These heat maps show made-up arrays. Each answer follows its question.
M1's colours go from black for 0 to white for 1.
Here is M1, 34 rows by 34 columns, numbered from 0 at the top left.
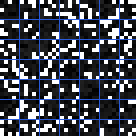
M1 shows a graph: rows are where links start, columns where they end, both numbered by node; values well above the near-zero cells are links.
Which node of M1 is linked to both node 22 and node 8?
node 19
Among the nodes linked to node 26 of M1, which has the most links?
node 6
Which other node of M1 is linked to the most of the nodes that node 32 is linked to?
node 18
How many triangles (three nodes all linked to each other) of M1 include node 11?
5
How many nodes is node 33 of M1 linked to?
6
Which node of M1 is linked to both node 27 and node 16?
node 5
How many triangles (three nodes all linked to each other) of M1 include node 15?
8
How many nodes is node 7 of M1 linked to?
4
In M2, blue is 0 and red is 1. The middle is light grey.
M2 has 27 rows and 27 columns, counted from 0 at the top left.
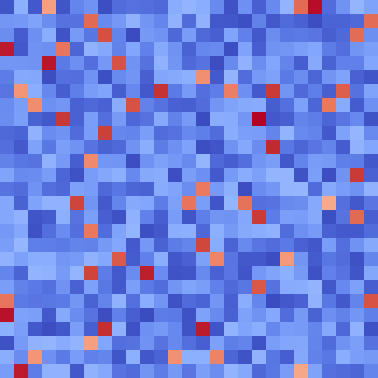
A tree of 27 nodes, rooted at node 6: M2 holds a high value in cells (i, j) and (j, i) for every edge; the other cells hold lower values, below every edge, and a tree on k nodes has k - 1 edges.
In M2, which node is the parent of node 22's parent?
21
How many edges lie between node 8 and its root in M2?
7
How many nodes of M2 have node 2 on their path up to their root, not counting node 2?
7
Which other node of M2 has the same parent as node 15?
20
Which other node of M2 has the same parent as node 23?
9
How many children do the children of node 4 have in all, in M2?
1
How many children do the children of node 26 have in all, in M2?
1
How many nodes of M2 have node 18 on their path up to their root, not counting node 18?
12
